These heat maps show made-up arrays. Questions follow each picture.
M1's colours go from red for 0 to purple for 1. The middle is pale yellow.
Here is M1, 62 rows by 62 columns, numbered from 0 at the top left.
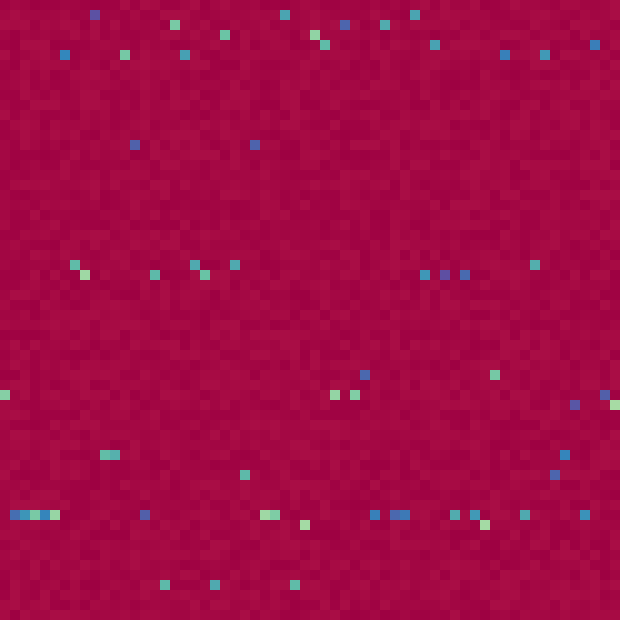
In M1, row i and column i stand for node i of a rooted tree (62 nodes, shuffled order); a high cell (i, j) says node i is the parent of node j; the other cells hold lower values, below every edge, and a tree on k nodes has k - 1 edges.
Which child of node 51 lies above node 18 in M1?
5
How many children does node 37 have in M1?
2
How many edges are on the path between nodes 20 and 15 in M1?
2
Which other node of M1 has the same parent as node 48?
30
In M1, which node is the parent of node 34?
2
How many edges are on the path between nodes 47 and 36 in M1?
3
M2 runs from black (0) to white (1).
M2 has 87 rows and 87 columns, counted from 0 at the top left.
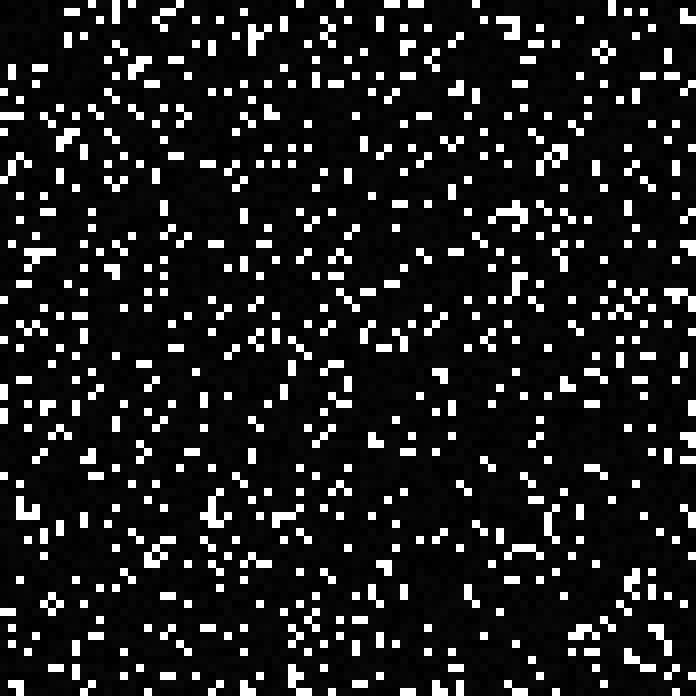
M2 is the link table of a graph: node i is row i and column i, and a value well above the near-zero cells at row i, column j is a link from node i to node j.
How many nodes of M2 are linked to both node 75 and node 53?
2
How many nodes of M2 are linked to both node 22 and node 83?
2
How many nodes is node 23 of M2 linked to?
8
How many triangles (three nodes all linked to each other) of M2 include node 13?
2
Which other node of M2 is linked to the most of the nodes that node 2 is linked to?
node 30
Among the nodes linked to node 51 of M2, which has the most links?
node 86
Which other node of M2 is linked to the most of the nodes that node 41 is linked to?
node 64
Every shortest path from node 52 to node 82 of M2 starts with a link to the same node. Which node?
node 20
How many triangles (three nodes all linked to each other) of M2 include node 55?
0
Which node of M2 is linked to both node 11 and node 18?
node 56
